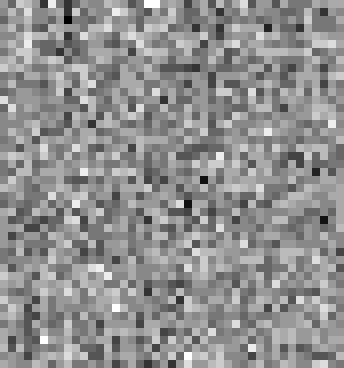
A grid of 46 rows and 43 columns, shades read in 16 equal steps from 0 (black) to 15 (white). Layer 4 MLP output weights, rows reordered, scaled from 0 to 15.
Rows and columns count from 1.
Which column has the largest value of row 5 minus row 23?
26
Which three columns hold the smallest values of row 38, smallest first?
23, 5, 37
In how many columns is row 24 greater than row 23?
26
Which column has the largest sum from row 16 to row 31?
33
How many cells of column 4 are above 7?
28
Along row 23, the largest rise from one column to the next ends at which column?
27
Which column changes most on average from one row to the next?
24
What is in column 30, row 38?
12
